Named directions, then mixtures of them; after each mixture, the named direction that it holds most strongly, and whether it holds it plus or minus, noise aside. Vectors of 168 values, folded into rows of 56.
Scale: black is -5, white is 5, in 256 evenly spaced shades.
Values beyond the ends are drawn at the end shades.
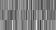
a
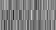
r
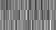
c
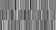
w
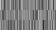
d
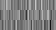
c, minus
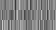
w, plus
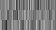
w, minus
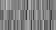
c, minus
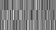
r, minus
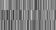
r, plus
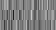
r, plus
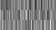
c, plus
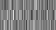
r, minus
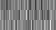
c, plus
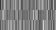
d, minus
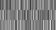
d, minus
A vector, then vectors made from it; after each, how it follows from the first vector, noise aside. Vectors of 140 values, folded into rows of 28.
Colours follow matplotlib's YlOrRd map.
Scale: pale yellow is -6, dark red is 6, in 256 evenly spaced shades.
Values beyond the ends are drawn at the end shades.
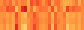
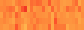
shrunk.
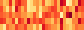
wrapped around, scaled up.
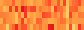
sign-scrambled.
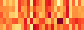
reversed, scaled up.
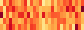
wrapped around, scaled up.
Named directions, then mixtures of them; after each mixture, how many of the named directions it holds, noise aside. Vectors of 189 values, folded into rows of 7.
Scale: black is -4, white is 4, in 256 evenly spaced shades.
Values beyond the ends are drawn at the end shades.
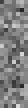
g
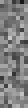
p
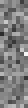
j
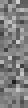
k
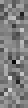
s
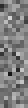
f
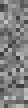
four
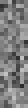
four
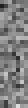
three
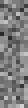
three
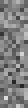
four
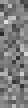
four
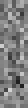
two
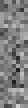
four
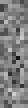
four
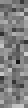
three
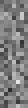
two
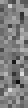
three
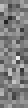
three
